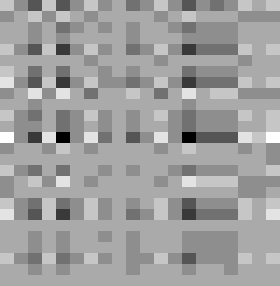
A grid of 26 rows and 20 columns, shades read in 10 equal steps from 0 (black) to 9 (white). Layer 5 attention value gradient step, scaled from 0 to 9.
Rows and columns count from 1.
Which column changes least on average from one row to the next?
9
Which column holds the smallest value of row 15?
20
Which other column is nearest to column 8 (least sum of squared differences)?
13
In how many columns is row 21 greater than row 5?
12
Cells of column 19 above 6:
1
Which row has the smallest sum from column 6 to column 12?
8
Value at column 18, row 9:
5
